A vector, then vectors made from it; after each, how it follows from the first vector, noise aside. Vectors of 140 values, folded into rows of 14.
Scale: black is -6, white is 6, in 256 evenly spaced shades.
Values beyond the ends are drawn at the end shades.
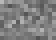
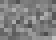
reversed.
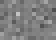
wrapped around, partly zeroed.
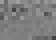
reversed, negated, partly zeroed.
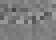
reversed, negated, partly zeroed.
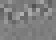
wrapped around, partly zeroed.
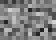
wrapped around, negated, scaled up.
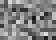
reversed, negated, scaled up.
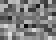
wrapped around, negated, scaled up.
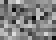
reversed, negated, scaled up.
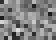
wrapped around, negated, scaled up.
